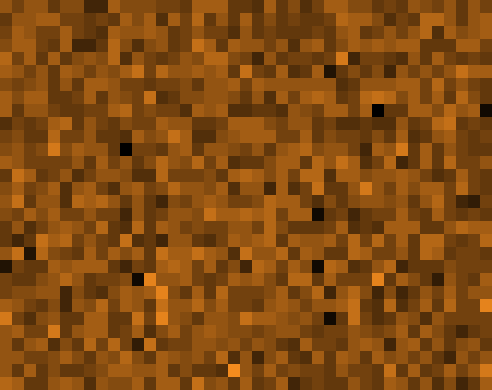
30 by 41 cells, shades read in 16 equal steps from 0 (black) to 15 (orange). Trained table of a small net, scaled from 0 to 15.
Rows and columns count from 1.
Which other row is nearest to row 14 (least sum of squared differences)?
4
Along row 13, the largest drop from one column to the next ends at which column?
34
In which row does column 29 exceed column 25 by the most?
5
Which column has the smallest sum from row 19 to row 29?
3
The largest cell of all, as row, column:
29, 20
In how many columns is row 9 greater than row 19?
16
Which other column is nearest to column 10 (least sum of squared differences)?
35
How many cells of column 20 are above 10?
1
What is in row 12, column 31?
4
